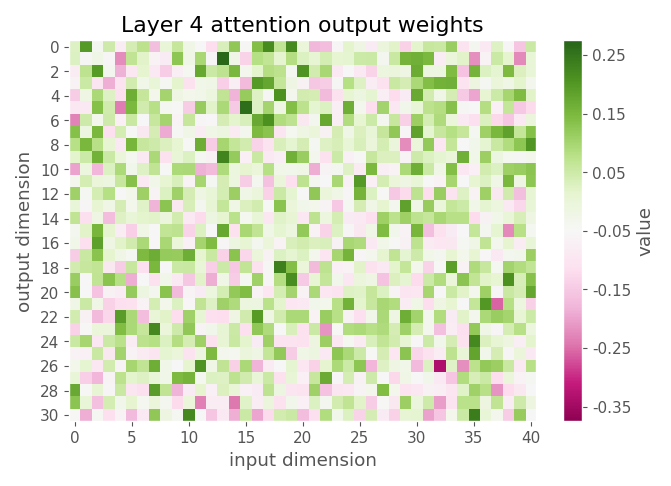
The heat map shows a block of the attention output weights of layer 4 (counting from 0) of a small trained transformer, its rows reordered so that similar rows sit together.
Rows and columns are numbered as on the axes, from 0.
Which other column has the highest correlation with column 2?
20
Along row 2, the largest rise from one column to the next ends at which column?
35
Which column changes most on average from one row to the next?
22
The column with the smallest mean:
12
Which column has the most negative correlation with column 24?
0
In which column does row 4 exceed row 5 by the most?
39
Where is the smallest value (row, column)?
26, 32
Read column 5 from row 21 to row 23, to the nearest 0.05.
-0.1 0.1 0.1
